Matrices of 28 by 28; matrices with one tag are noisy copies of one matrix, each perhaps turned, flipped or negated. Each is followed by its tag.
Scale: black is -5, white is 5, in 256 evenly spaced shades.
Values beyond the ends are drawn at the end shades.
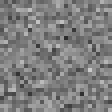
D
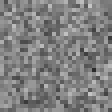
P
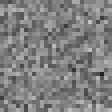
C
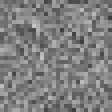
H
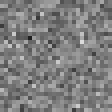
D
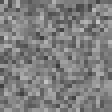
P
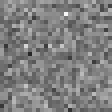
P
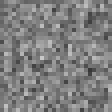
P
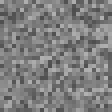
P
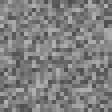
H
